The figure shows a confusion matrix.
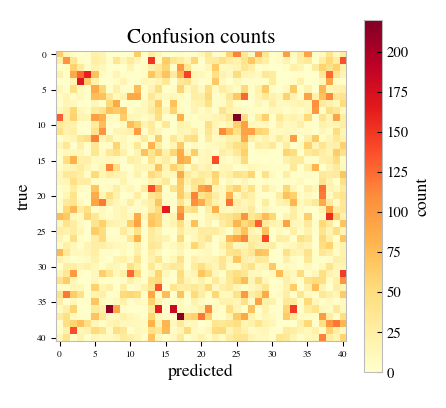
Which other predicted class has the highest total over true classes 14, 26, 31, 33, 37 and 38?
17
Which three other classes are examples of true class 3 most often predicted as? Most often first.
4, 18, 38
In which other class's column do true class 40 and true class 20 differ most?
19
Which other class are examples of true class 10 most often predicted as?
26
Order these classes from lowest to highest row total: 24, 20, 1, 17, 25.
25, 17, 20, 1, 24
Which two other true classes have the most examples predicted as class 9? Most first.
8, 34
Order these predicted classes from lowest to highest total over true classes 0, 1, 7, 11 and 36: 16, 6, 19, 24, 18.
18, 19, 6, 24, 16
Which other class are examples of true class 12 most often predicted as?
5
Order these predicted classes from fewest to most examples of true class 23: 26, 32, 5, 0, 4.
32, 5, 4, 0, 26
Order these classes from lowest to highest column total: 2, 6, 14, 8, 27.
8, 27, 6, 2, 14
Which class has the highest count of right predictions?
3
